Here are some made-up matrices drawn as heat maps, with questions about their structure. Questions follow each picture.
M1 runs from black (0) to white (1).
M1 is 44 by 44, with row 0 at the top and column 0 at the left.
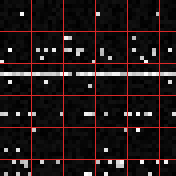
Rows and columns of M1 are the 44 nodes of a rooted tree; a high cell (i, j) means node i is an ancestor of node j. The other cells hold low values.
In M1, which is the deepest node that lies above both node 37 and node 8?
28
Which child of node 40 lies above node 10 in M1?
14
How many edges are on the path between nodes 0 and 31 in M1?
4
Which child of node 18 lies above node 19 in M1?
12
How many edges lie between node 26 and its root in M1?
4
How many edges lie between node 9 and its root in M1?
2
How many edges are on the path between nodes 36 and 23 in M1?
2
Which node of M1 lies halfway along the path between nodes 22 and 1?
43
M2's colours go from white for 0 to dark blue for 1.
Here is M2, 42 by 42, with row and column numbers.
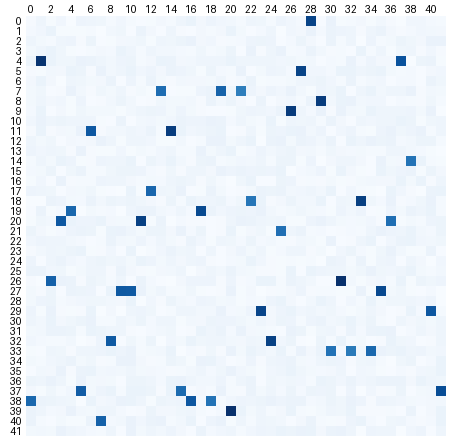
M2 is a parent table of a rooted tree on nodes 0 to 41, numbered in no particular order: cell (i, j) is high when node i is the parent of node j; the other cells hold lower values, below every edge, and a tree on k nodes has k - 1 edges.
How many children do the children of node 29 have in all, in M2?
1
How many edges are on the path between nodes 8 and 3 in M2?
8
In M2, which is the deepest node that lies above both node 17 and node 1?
19
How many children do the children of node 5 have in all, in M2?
3
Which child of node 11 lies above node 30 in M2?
14
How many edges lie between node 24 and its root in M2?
8
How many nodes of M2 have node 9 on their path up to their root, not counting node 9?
3
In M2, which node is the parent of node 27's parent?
37
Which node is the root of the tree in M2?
39
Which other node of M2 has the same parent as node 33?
22
